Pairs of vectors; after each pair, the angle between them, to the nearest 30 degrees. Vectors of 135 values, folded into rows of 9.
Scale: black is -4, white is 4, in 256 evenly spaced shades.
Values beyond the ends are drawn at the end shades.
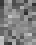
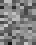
60 degrees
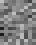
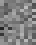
30 degrees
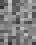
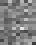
60 degrees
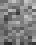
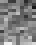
150 degrees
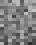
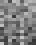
30 degrees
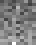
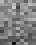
150 degrees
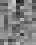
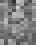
150 degrees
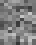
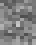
150 degrees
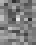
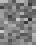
60 degrees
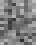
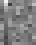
90 degrees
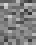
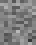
60 degrees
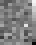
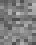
60 degrees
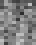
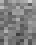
150 degrees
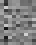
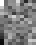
90 degrees
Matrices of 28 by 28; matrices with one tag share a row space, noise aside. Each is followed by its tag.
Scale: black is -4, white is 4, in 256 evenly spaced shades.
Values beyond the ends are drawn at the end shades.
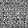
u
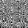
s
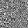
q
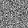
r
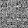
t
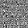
u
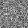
r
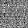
u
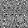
u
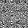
s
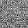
t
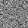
r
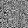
q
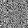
q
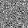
r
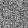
r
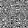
s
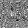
s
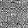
t
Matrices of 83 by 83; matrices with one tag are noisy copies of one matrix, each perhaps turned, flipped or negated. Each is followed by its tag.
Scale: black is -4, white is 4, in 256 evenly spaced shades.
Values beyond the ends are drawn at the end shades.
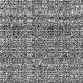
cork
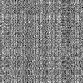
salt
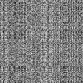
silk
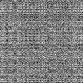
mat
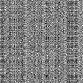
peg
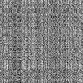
salt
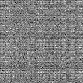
mat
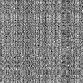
salt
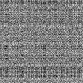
peg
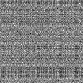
peg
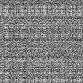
peg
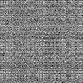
mat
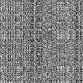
silk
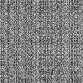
mat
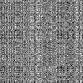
silk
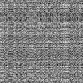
salt
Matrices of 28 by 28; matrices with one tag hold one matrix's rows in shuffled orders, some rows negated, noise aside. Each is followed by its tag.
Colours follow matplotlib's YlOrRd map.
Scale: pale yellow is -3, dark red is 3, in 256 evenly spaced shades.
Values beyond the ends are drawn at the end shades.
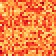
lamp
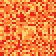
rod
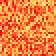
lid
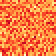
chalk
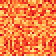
lamp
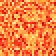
lamp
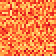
chalk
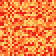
lamp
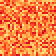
rod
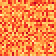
lid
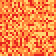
lid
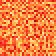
chalk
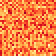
lid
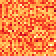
lid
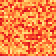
lamp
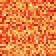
chalk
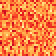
chalk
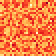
rod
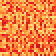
chalk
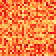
lid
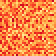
lid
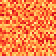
chalk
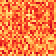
lid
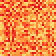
rod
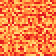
lamp
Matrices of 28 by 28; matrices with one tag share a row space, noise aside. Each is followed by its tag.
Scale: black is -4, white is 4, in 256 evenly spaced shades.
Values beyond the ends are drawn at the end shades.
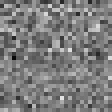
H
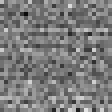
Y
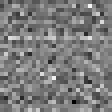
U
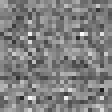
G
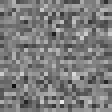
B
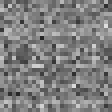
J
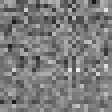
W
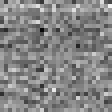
J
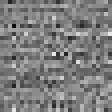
B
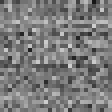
Y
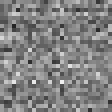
H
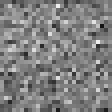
W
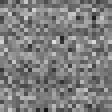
Y
